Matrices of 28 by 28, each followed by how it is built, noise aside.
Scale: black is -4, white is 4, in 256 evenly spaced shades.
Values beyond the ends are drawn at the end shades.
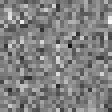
uneven columns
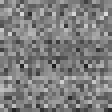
repeating columns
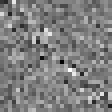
banded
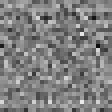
repeating columns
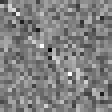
banded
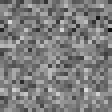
repeating columns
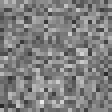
blocks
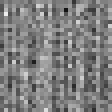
blocks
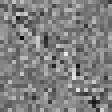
banded
